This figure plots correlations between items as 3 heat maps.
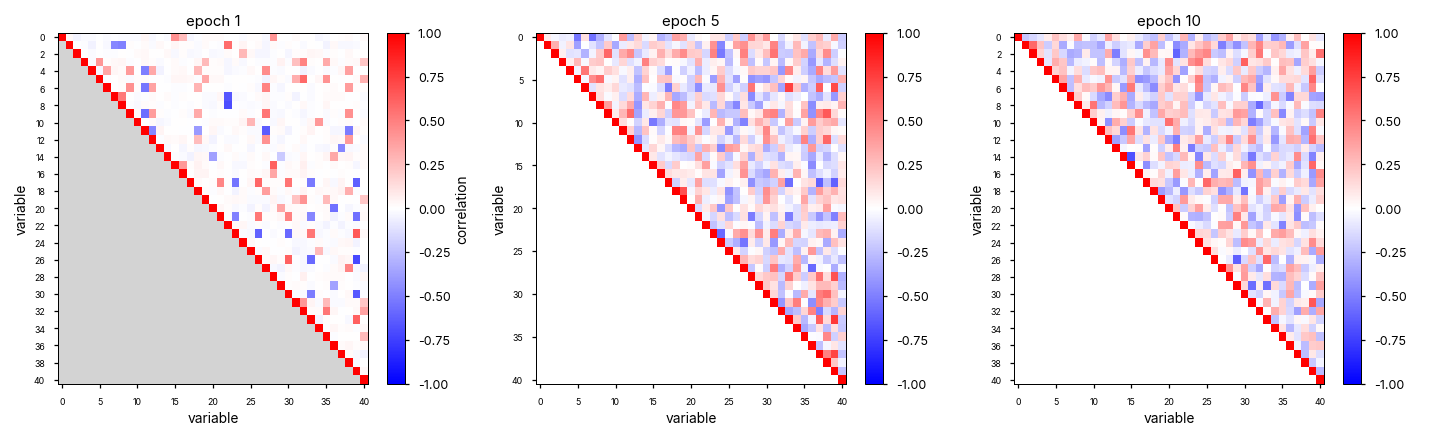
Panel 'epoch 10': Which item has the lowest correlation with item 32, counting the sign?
8
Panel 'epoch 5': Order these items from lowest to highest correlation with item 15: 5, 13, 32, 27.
32, 5, 13, 27
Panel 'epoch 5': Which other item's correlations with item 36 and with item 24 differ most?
13
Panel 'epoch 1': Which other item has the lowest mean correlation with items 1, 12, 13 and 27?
11
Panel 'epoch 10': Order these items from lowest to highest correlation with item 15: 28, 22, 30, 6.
22, 28, 30, 6
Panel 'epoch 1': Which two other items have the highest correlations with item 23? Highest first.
39, 33
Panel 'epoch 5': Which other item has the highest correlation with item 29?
23
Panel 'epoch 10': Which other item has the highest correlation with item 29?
16
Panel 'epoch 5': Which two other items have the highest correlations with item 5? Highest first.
8, 7
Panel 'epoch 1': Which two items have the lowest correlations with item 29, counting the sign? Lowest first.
36, 14
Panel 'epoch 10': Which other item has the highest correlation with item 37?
14
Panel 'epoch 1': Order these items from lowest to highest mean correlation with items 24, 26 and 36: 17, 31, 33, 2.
33, 31, 2, 17
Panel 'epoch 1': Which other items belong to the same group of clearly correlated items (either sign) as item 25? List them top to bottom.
10, 34
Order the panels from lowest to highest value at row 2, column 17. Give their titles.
epoch 1, epoch 5, epoch 10
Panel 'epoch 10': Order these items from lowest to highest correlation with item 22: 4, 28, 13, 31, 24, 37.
4, 31, 24, 13, 37, 28
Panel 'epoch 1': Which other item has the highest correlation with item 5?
32
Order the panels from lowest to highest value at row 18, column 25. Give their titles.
epoch 5, epoch 1, epoch 10
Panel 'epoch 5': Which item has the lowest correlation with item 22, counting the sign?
10
